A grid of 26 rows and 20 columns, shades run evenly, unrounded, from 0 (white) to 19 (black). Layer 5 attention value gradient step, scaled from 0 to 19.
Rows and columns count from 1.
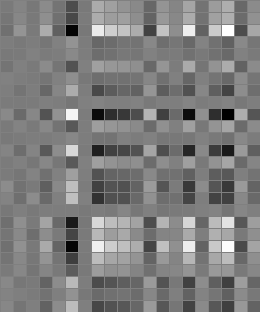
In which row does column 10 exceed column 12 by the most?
10
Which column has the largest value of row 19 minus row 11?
6
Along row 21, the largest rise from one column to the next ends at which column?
19
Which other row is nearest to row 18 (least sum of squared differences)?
12
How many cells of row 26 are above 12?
7
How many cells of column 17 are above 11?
8
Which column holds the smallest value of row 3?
18
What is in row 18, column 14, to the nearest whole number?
10
